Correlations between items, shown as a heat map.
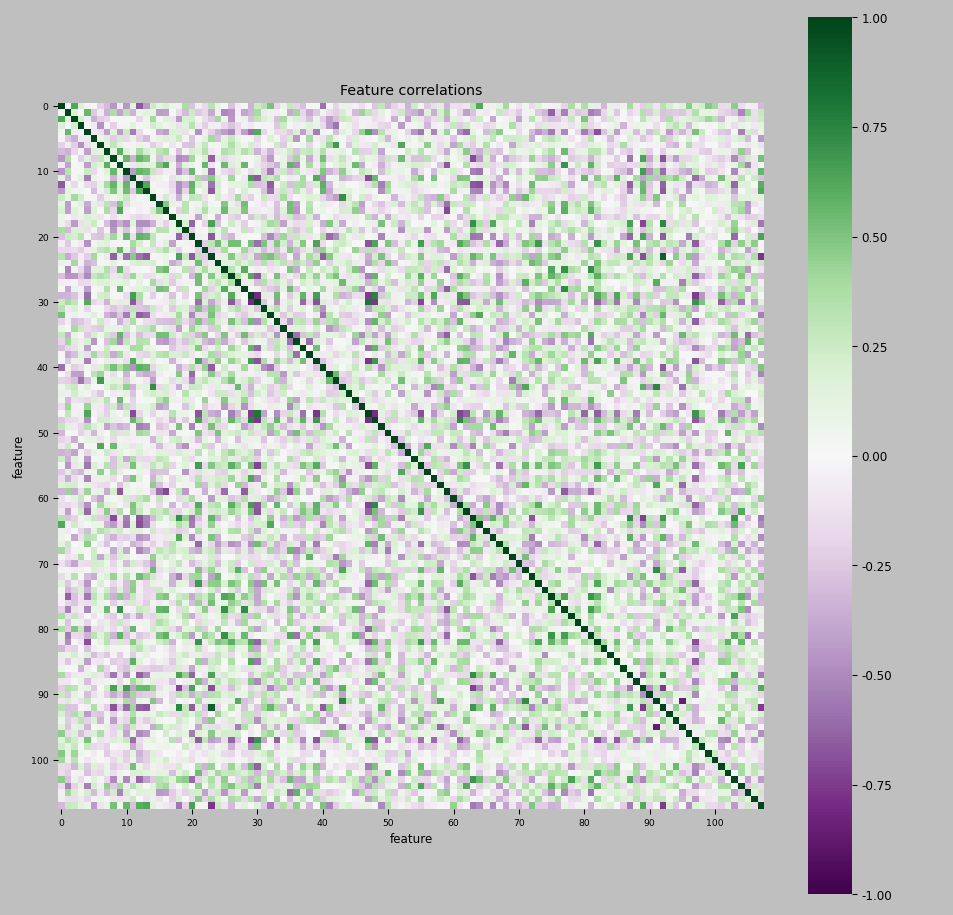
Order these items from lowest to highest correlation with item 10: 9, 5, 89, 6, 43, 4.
5, 6, 9, 4, 43, 89
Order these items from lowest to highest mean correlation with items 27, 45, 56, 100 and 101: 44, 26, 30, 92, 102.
30, 44, 102, 92, 26
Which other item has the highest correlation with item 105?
36
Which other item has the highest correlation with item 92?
23
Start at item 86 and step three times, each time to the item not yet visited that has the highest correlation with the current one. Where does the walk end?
52
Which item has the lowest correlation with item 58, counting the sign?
95
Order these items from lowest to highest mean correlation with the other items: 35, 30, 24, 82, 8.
30, 8, 35, 24, 82
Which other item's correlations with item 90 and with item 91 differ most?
43
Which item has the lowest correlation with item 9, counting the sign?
59
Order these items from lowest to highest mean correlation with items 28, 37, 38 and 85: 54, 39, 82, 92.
92, 54, 39, 82
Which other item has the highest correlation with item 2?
0
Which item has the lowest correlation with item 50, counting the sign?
68
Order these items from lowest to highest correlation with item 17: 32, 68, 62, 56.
62, 56, 32, 68
